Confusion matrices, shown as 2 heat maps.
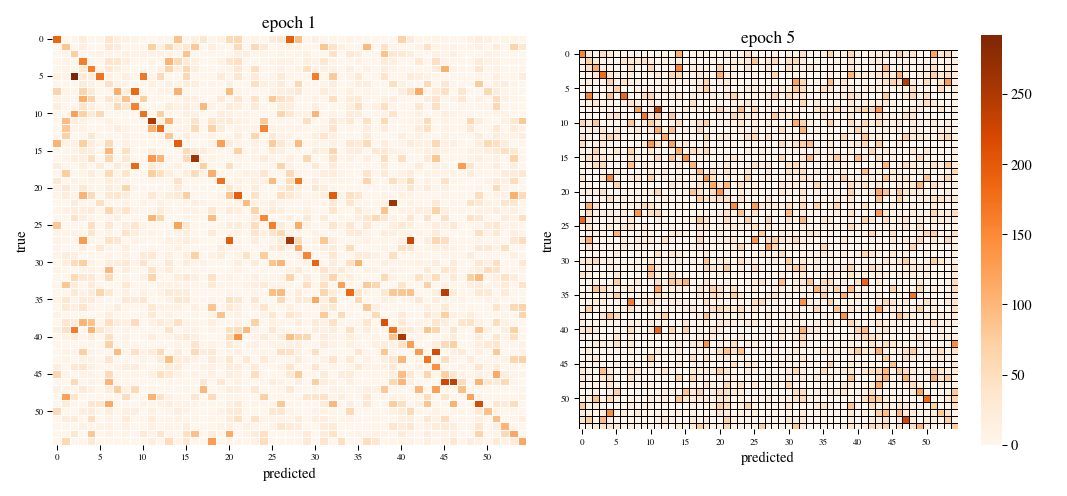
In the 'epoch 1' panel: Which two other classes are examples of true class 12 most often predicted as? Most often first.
24, 11
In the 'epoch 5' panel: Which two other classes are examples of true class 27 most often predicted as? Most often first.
25, 1
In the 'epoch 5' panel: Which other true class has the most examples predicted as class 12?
38
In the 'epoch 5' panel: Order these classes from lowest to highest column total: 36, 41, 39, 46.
36, 46, 41, 39
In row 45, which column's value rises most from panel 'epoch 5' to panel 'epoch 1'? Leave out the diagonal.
51
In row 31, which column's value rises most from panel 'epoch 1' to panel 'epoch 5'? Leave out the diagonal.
10
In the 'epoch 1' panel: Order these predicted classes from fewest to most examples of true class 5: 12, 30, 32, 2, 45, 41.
45, 41, 12, 32, 30, 2
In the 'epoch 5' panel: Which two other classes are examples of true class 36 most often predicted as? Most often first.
7, 32
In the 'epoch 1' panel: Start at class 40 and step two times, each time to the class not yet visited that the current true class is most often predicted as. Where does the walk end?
32
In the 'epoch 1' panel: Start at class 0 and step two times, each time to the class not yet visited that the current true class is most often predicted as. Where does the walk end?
41
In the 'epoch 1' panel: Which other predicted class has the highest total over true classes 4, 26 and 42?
44
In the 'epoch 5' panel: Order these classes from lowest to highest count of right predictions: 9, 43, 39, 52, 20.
39, 52, 43, 20, 9
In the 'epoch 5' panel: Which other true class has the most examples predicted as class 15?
33
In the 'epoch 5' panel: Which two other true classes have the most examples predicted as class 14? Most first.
2, 0
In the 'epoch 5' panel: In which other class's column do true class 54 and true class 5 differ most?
49
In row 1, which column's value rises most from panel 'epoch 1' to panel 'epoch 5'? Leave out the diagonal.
25
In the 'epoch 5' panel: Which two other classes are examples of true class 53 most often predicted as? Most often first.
47, 3
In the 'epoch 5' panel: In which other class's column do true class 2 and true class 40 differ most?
11
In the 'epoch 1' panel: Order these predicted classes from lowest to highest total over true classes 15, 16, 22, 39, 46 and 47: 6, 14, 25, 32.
14, 25, 32, 6
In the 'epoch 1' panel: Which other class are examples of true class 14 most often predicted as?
19
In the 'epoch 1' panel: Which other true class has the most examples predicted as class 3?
27
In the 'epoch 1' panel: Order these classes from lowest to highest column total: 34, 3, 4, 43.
34, 43, 4, 3
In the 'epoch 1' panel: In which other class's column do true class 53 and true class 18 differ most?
20
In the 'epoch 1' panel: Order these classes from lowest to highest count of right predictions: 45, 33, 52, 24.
45, 52, 33, 24
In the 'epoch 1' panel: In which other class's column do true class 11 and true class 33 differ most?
13
